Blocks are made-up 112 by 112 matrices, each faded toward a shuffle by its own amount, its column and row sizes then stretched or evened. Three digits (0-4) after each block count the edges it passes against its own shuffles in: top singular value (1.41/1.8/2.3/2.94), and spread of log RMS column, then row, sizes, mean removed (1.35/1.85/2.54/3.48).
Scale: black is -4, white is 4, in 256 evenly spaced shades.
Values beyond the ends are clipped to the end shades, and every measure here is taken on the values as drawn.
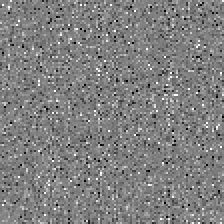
2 1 0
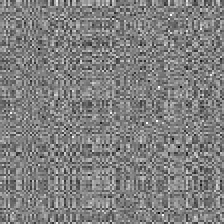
4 3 2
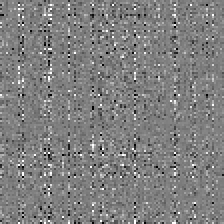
3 4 3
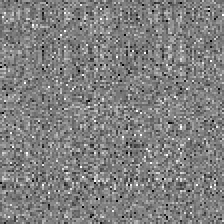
3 1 1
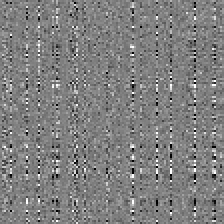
4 4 2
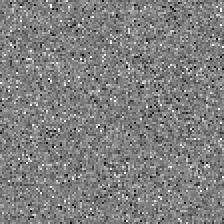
0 0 0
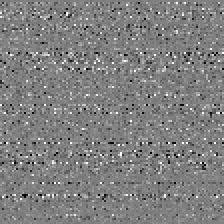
0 0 4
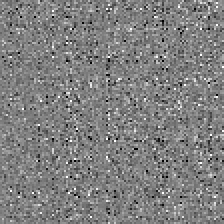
0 3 2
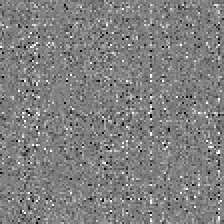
1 3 2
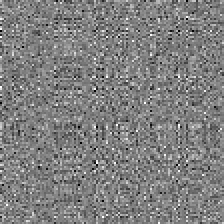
4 3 2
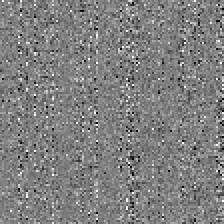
0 4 1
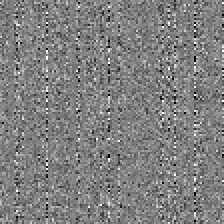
1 4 1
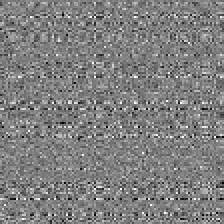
4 1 4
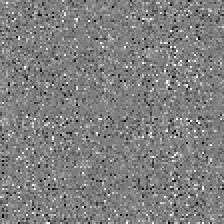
1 2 2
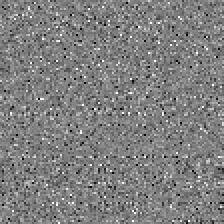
2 0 2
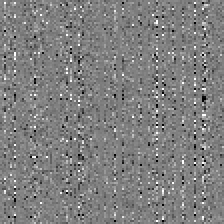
1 4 1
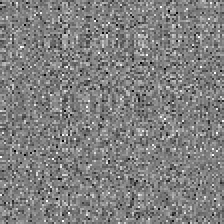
3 1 0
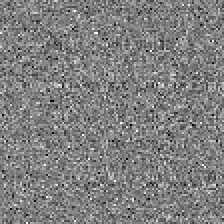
3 0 1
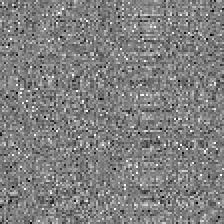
3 0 1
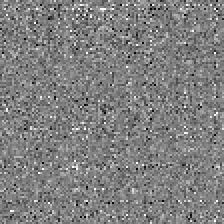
0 2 3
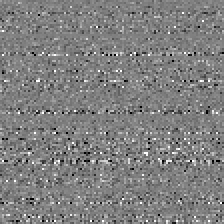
1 0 4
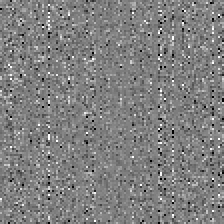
0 4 0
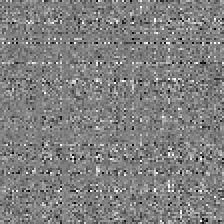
0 3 4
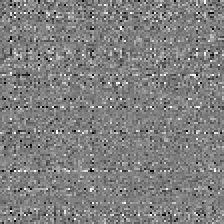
2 2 4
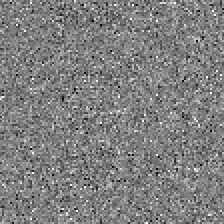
0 2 1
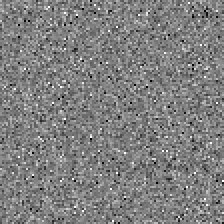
0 1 0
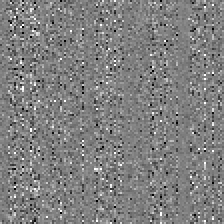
0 4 0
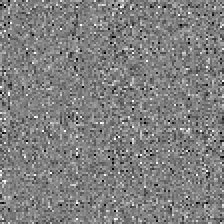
0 3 2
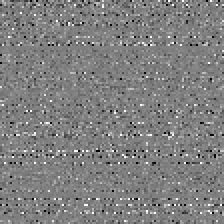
0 0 4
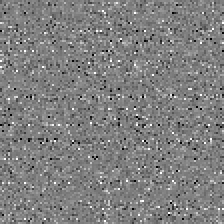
0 1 3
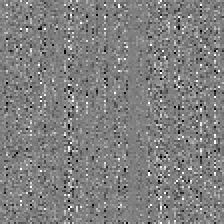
0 4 1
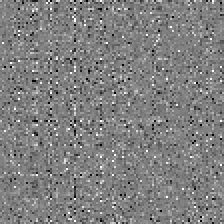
3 3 2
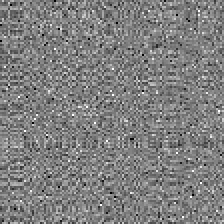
4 1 0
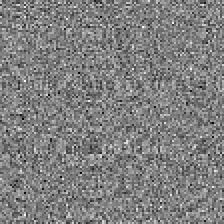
3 1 1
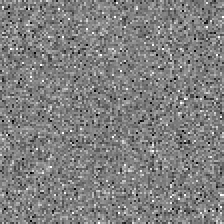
1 1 1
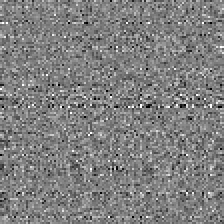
3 1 3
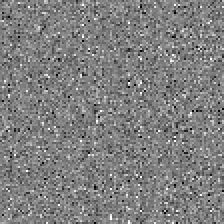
0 2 1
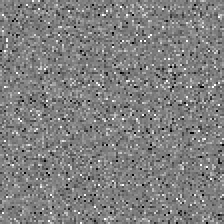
0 0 2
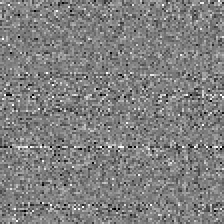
2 0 3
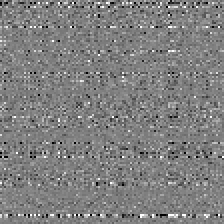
4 1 4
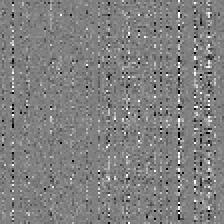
3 4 1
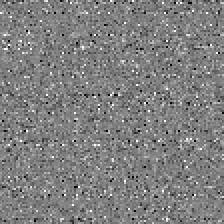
0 1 3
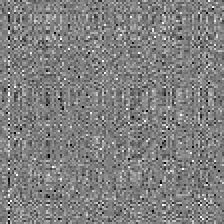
4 3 1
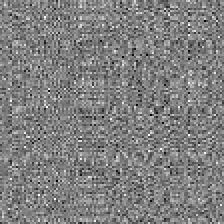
4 2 0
